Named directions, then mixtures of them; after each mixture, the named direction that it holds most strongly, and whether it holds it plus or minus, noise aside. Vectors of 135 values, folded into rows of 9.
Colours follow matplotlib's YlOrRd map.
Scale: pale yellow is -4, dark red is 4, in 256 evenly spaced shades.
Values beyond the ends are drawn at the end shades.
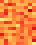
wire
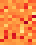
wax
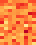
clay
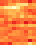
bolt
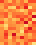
wax, plus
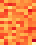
wire, plus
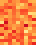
clay, minus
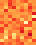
wax, minus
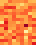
clay, minus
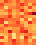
wax, minus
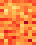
wire, minus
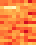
bolt, plus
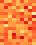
wax, plus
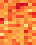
clay, plus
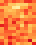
bolt, plus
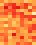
wire, plus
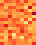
wax, minus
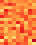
wire, plus
